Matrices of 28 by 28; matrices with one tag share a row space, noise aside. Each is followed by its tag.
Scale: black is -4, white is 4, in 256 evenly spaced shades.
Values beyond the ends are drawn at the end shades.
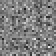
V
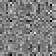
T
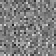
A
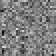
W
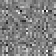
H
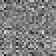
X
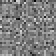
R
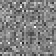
R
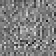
A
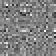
H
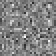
V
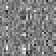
H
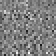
A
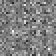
V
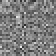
R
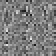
H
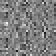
H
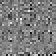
T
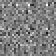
A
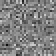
R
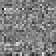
X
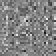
H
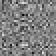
W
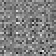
X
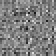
A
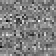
R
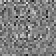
A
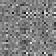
H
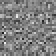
X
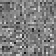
R
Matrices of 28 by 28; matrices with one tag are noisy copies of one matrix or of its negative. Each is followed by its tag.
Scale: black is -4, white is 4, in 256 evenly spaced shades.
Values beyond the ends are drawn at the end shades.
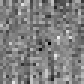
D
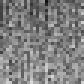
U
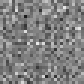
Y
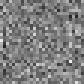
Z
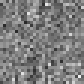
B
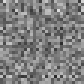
Y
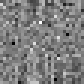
B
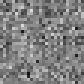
Y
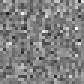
Y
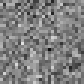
B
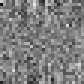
B
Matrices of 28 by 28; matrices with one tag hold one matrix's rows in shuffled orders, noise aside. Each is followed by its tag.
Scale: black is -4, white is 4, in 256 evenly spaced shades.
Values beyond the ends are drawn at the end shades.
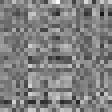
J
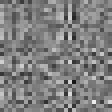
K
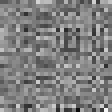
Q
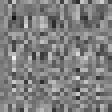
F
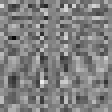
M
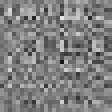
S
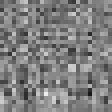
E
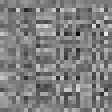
Q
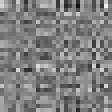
Q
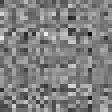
E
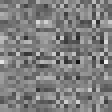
Q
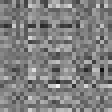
J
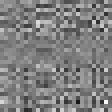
Q
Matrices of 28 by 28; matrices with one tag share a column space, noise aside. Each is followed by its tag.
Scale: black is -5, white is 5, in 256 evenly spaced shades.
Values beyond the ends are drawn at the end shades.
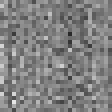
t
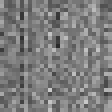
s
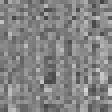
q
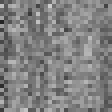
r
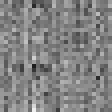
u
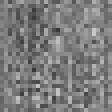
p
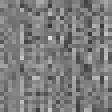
u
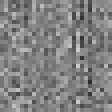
s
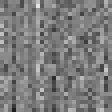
u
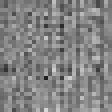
u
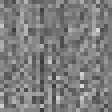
p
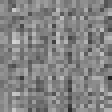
u
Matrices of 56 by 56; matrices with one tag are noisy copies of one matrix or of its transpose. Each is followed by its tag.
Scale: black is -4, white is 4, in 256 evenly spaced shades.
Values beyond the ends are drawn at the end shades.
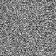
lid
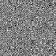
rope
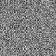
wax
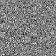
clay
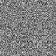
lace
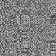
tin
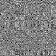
tin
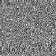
lid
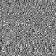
lid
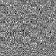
clay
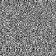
lid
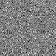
rope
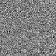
rope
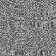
tin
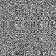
tin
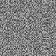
wax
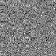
clay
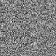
clay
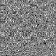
clay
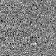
clay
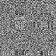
tin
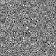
clay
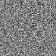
clay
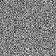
wax
